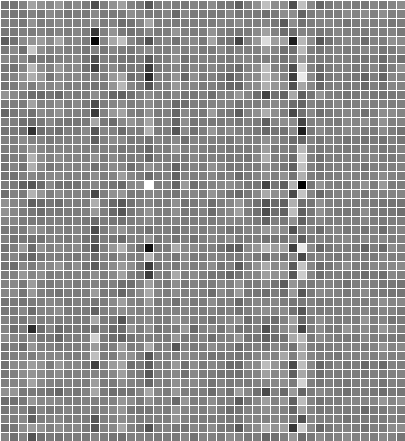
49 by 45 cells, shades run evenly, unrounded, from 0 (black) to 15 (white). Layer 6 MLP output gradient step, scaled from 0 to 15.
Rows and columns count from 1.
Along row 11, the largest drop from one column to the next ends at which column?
34
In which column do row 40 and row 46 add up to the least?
17
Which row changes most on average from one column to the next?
5
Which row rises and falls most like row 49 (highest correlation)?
37
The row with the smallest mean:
15
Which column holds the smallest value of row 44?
30
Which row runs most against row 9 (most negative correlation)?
21
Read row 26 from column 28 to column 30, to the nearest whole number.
8 8 9
